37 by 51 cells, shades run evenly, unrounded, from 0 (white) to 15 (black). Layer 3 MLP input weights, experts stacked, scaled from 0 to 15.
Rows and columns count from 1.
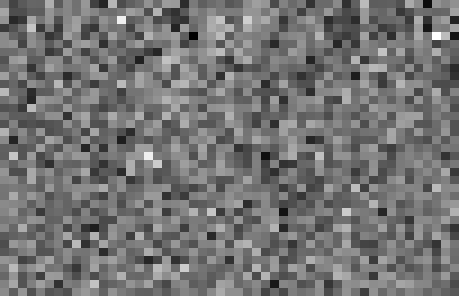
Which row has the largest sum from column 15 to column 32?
33
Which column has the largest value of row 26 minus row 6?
28
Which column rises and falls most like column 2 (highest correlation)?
48
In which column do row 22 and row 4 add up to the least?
4
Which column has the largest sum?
12
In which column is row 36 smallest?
11
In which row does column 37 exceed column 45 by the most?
36
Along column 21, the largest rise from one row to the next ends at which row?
35
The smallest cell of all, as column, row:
49, 5
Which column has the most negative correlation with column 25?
37
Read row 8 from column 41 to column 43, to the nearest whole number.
12 9 8
